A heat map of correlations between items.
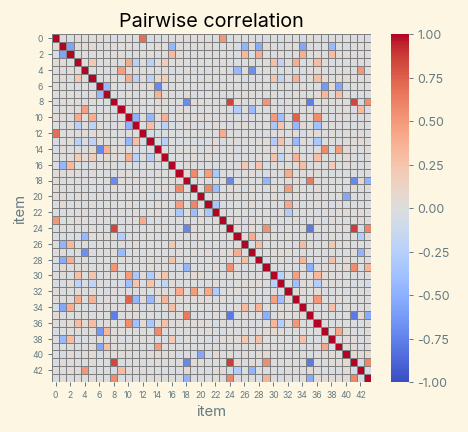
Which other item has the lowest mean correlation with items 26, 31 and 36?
1
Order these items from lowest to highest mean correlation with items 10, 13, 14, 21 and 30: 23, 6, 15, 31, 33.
6, 31, 23, 15, 33
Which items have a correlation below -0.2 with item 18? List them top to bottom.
8, 24, 29, 41, 43
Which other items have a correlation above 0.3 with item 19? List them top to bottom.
17, 21, 32
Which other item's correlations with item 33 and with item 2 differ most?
10
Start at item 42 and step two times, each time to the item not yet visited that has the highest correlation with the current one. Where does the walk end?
9
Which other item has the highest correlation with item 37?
14
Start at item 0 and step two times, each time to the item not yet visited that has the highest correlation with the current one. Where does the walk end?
23
